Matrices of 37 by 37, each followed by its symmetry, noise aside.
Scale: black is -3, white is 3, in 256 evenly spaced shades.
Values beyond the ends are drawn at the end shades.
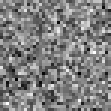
antisymmetric.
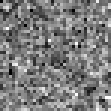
symmetric.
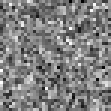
antisymmetric.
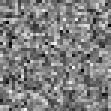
antisymmetric.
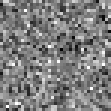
antisymmetric.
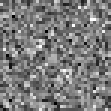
symmetric across the other diagonal.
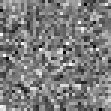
symmetric across the other diagonal.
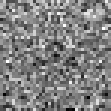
mirrored left to right.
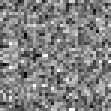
mirrored top to bottom.
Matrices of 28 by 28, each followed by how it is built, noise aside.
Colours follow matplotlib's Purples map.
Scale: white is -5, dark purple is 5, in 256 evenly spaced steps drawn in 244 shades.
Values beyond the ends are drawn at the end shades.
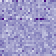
uneven rows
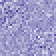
block diagonal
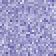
noise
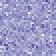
uneven columns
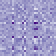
low rank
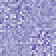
block diagonal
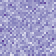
Hankel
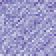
Hankel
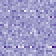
uneven rows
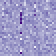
uneven columns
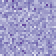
noise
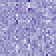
uneven columns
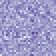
low rank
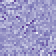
block diagonal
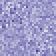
block diagonal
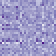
low rank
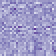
low rank
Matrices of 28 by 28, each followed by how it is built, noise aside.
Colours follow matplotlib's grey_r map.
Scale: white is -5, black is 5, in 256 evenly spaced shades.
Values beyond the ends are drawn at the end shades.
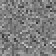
repeating columns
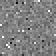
sparse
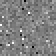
sparse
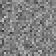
noise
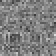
blocks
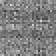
blocks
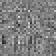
low rank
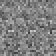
repeating columns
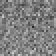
repeating columns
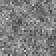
smooth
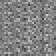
repeating rows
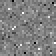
sparse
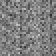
repeating rows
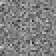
repeating rows
